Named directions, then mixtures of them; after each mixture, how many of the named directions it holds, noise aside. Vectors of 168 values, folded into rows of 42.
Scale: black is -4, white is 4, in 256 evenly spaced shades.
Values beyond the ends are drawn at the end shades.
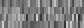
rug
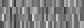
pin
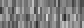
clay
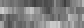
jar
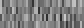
two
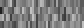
two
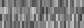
three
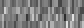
four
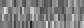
four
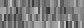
four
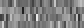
four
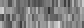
four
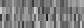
four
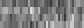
four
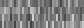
four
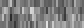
three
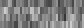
four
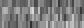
four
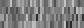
three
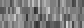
four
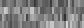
four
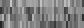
two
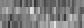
two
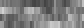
one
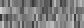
four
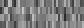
two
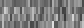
four
